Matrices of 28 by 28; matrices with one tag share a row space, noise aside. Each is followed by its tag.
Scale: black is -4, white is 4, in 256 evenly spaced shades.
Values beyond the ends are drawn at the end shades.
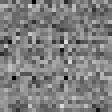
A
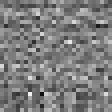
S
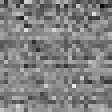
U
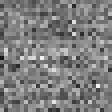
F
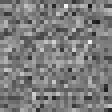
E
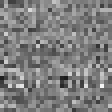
F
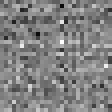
A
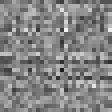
A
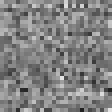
A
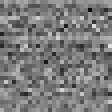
A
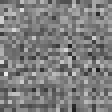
F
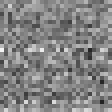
U
